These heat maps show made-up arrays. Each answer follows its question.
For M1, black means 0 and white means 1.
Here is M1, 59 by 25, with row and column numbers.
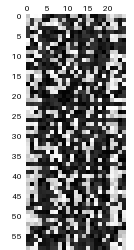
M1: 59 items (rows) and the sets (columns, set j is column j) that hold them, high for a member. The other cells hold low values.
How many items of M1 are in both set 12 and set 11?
5
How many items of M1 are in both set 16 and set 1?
8
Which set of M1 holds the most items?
21
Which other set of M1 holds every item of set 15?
0
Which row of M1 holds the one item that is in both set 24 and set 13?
45
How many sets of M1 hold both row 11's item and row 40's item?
7
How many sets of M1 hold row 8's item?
3
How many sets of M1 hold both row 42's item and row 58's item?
7
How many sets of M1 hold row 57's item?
6
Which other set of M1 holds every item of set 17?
9
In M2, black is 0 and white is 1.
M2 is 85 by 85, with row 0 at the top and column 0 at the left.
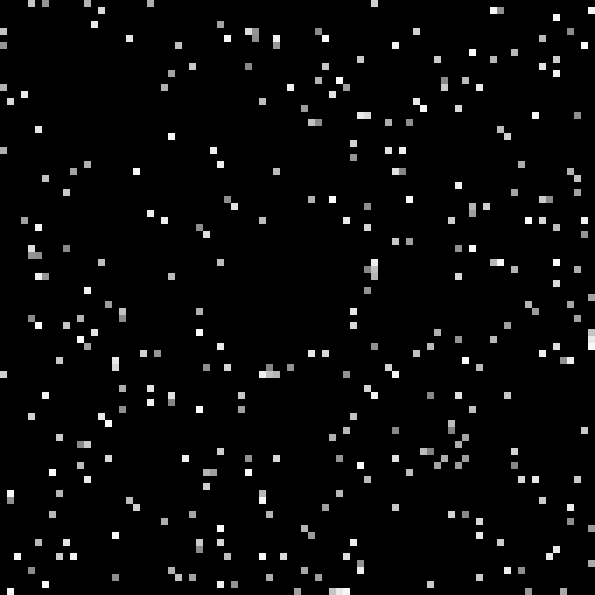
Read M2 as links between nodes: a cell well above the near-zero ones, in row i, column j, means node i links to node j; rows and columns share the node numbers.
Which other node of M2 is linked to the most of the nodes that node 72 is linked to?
node 24
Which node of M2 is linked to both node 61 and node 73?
node 64
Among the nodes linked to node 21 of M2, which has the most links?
node 0
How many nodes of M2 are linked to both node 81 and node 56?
2
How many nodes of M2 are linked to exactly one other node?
7
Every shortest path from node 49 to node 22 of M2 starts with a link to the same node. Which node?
node 31
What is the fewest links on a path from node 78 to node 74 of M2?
5
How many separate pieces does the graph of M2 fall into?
2
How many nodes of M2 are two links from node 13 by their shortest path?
4
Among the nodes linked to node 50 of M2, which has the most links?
node 77
